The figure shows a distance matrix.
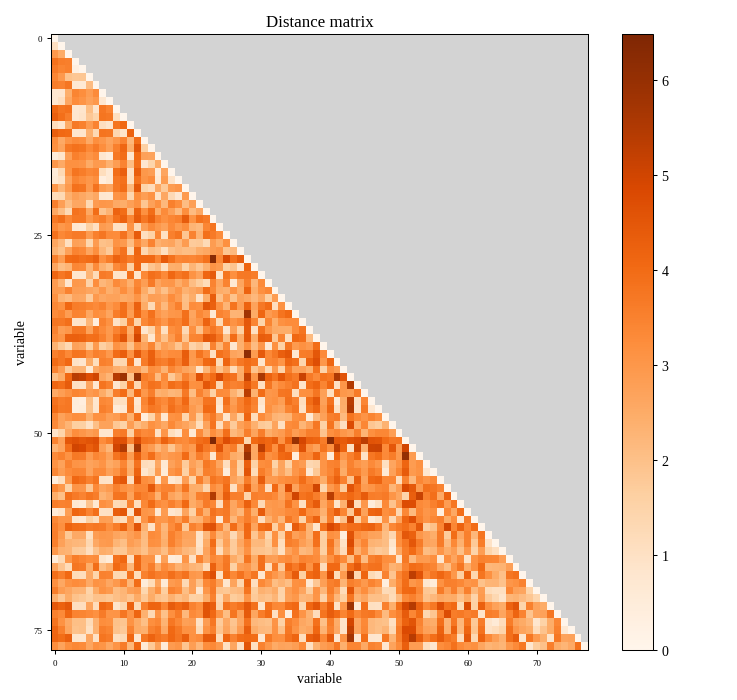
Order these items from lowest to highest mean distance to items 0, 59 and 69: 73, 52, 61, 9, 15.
15, 61, 9, 73, 52
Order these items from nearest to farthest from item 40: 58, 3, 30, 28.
3, 30, 58, 28
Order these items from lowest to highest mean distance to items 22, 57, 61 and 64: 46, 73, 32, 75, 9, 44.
75, 46, 9, 44, 32, 73
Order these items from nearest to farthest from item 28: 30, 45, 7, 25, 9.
7, 30, 9, 25, 45
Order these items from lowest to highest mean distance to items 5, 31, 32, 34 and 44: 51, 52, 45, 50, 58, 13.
13, 50, 45, 58, 52, 51
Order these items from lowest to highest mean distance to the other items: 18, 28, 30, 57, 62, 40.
18, 30, 57, 62, 40, 28
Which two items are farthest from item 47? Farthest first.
43, 52
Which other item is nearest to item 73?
34
